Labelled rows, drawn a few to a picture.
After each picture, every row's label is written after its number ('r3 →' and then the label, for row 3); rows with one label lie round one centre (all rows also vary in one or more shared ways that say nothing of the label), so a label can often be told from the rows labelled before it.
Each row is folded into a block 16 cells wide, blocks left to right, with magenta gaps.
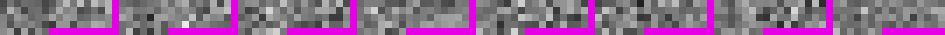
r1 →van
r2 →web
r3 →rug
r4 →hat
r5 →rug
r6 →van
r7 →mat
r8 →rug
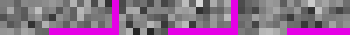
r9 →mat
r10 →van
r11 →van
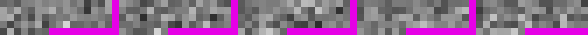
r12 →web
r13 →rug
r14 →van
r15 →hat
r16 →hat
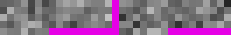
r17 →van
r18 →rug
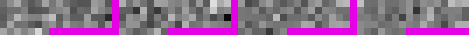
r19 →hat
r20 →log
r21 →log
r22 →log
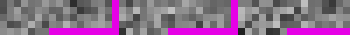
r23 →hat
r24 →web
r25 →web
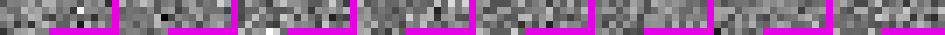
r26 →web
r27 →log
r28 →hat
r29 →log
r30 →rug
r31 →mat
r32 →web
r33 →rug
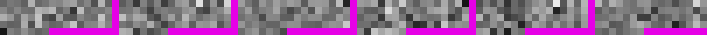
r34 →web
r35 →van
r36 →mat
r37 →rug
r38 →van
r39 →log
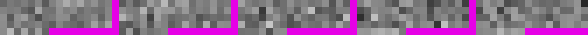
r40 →van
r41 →web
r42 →rug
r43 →hat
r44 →hat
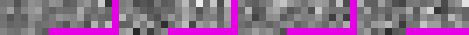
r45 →mat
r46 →van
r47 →mat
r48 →log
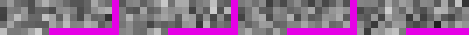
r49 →hat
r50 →web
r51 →hat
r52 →rug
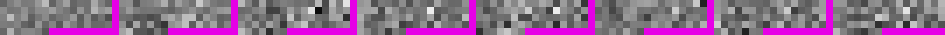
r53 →web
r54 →mat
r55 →log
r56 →rug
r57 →web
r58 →mat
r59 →rug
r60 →rug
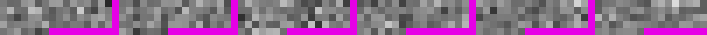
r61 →mat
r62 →mat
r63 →hat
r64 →van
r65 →log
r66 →van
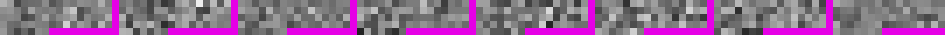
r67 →rug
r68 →van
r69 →rug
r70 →web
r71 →rug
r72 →hat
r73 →mat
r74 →rug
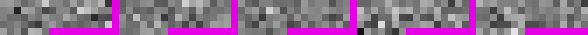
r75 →mat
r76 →van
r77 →rug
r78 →web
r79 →rug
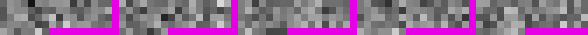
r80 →hat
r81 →log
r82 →mat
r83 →hat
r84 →rug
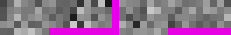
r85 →hat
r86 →rug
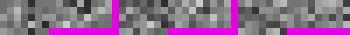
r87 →hat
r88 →van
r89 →mat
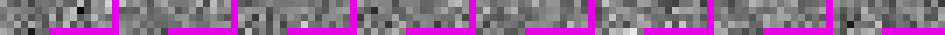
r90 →log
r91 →log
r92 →web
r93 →log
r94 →mat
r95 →hat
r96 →mat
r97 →rug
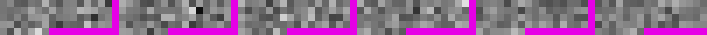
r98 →rug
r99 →rug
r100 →rug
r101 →log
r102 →hat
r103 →van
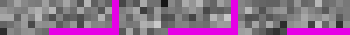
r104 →web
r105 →van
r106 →mat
